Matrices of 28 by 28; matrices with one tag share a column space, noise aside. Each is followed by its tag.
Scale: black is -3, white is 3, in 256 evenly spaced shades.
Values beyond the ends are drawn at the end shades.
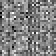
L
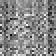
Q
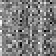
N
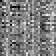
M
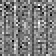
M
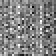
Q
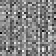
L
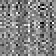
M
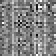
M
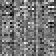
M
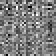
M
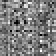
N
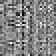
M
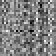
N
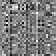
M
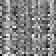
Q
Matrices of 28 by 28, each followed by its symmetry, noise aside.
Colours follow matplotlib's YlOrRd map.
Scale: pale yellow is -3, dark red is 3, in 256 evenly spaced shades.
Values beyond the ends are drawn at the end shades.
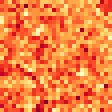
symmetric across the other diagonal.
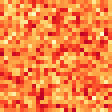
no symmetry.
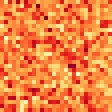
antisymmetric.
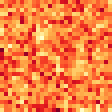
symmetric across the other diagonal.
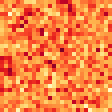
symmetric.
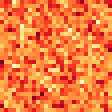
same after a half turn.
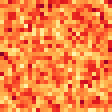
symmetric across the other diagonal.
